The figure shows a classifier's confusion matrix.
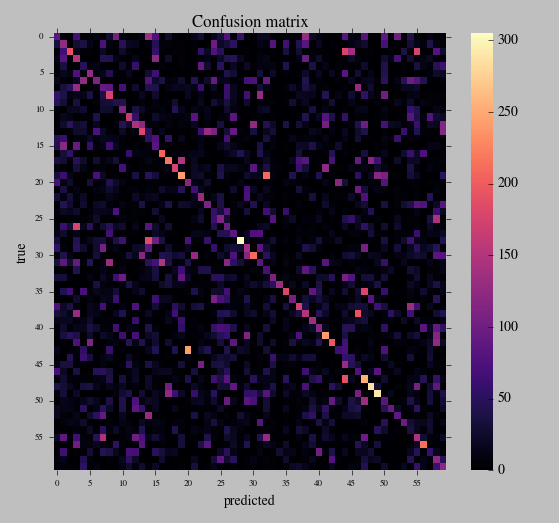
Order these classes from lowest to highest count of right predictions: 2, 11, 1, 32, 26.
32, 26, 1, 11, 2
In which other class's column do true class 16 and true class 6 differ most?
4
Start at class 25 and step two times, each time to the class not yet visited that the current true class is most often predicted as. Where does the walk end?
42
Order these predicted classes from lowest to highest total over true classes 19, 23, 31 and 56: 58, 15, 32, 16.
58, 15, 16, 32
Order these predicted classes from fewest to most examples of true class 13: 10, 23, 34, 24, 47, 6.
34, 10, 47, 6, 24, 23
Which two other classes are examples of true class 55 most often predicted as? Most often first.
7, 32
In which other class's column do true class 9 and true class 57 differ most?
40
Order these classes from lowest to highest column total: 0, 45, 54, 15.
45, 0, 54, 15
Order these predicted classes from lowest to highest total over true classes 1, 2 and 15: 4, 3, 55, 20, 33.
20, 4, 33, 3, 55
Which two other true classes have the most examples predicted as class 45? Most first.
2, 33
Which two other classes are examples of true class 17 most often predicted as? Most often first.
19, 48
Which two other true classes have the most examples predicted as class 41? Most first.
18, 12
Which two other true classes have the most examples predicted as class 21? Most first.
30, 11
